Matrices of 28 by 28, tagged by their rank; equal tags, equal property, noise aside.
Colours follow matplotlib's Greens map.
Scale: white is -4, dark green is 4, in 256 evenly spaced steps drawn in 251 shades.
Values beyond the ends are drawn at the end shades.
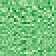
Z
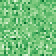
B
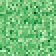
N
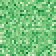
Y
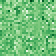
Z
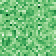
Y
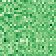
Z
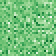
Z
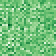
B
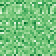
B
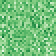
B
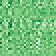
B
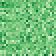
Z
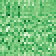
B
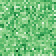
N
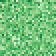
N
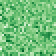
N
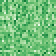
Y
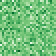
Z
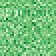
B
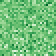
Y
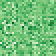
B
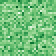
N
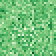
N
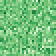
Y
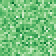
Y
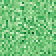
N
